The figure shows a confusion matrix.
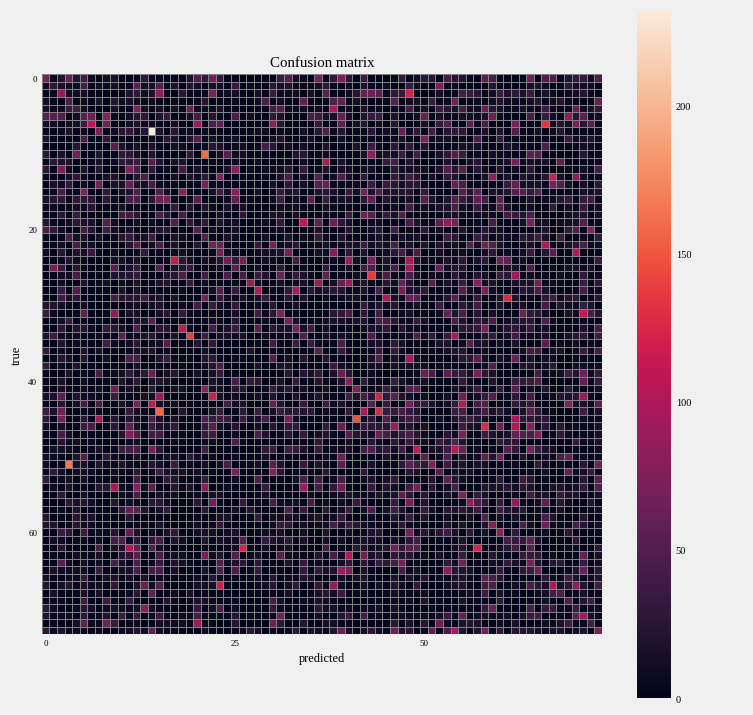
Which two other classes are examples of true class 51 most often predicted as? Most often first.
3, 73
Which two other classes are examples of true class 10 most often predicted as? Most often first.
21, 43
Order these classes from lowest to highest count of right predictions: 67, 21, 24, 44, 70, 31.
70, 21, 24, 31, 67, 44
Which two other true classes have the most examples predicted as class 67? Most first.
13, 14
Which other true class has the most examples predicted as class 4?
10
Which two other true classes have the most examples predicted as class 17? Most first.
24, 19
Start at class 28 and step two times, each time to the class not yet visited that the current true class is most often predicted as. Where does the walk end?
18
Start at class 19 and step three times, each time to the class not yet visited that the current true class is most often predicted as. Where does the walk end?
9
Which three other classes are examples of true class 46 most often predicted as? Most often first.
58, 62, 64
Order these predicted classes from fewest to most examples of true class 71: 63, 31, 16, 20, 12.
16, 63, 12, 20, 31
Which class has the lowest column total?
27
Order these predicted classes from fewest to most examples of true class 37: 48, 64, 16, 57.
64, 16, 57, 48
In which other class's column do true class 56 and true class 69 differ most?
62
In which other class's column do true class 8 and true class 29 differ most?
61
